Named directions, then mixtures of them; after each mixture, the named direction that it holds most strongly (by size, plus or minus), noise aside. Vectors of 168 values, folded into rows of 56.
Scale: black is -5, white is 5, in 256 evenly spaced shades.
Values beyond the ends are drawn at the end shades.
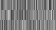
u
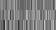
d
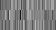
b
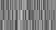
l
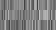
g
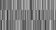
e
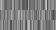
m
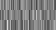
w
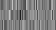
u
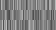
u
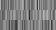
g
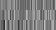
d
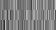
d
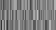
e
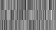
u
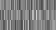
w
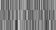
l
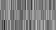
d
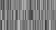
l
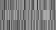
g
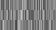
l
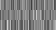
w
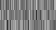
w
